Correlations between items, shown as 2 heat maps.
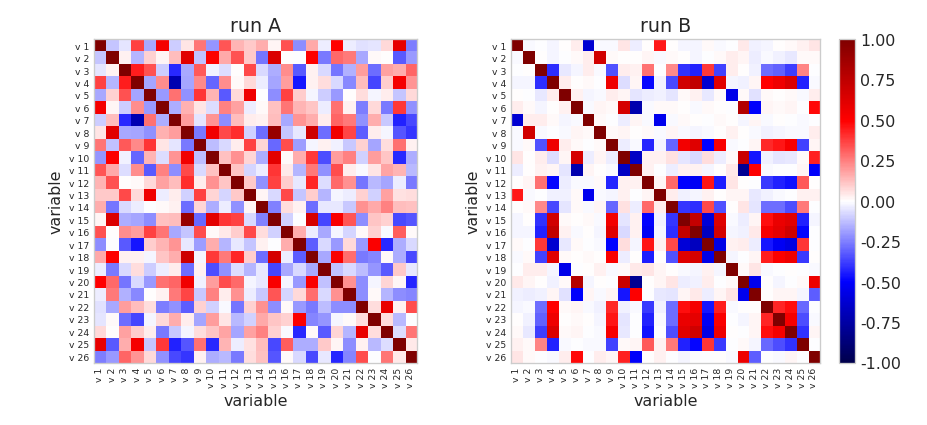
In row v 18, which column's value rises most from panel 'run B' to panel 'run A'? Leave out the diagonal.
v 12
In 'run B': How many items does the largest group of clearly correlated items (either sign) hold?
13
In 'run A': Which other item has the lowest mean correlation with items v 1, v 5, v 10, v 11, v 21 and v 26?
v 19
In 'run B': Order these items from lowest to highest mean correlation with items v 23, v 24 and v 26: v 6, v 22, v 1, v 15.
v 1, v 6, v 22, v 15
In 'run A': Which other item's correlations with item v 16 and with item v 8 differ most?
v 15
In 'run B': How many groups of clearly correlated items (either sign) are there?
5
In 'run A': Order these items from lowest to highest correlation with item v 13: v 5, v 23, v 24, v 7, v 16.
v 23, v 7, v 24, v 16, v 5
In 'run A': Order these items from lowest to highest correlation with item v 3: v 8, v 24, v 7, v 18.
v 7, v 8, v 18, v 24
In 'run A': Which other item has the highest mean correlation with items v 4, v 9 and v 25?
v 1
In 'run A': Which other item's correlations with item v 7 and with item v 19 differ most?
v 4
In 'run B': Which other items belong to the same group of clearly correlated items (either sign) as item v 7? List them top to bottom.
v 1, v 13
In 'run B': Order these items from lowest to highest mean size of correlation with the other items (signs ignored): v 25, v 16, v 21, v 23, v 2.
v 2, v 21, v 25, v 23, v 16
